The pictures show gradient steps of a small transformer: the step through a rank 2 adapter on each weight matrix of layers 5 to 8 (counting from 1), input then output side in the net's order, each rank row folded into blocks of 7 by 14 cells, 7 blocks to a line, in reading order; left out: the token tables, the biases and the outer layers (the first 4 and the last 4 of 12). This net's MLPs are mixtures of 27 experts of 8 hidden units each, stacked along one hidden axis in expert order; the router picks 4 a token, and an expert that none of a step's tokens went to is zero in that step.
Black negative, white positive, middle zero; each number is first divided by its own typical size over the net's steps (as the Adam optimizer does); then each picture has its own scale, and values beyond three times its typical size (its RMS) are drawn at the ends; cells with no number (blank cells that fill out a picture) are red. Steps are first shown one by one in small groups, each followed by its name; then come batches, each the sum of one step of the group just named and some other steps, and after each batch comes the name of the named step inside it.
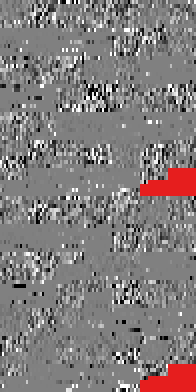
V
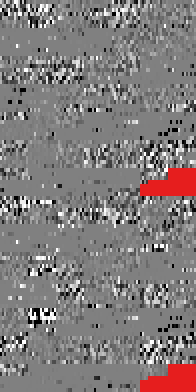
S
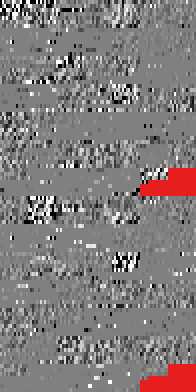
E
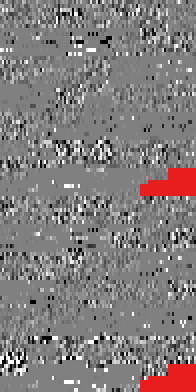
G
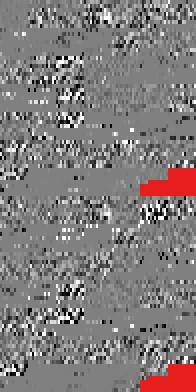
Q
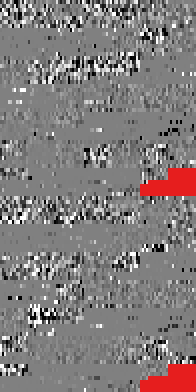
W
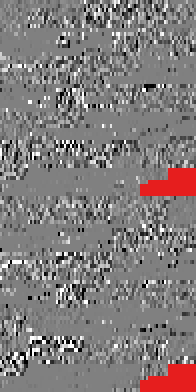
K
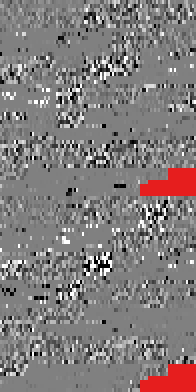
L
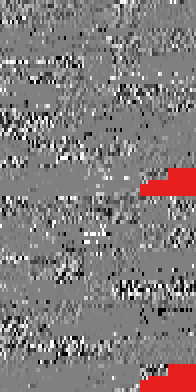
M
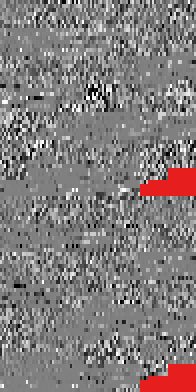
V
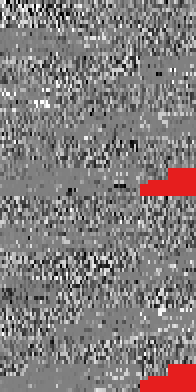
L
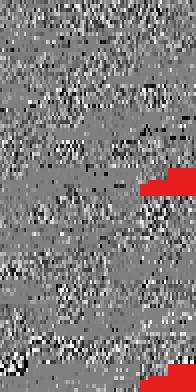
K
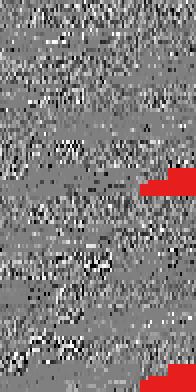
K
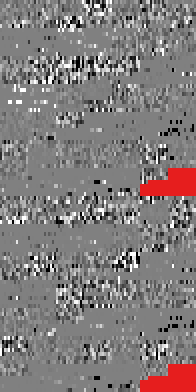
W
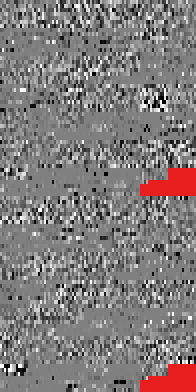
W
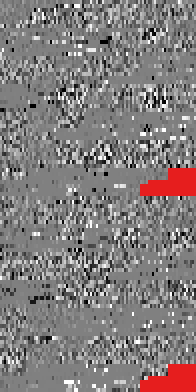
G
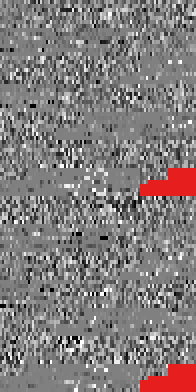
Q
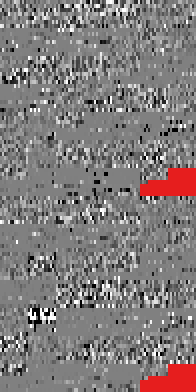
S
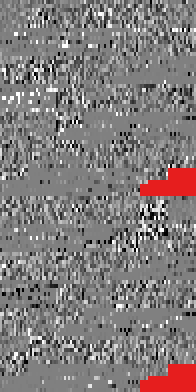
K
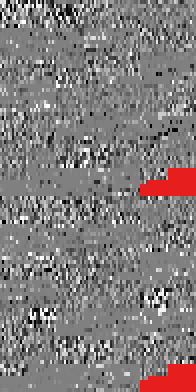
S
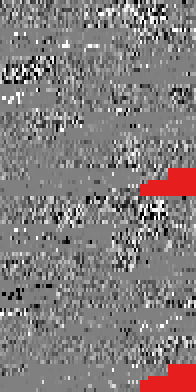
E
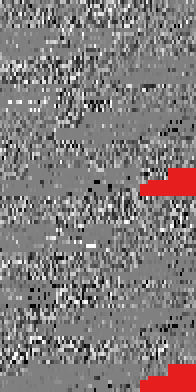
K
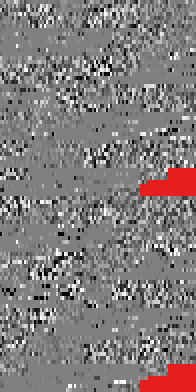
S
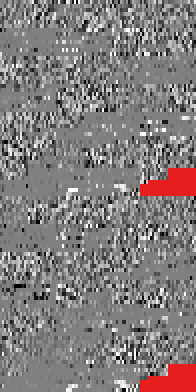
V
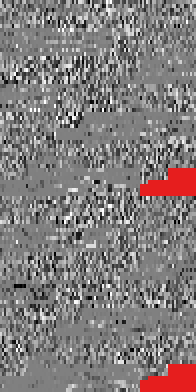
V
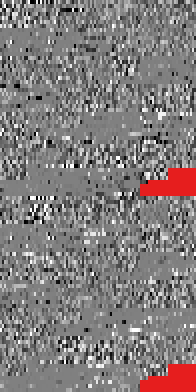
E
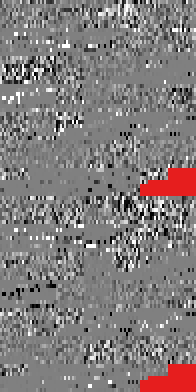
E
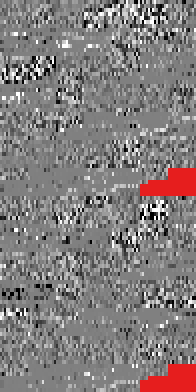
S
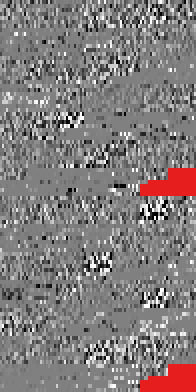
L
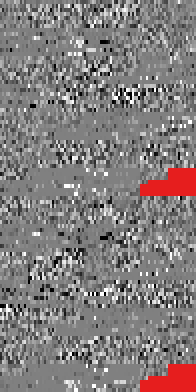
S
